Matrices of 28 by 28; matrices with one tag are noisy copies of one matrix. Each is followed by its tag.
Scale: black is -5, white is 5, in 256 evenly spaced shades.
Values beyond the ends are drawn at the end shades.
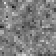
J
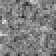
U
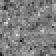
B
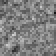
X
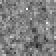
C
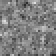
U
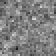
X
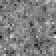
C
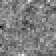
J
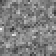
X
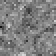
J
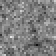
C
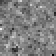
X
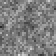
J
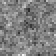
J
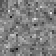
X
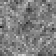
J
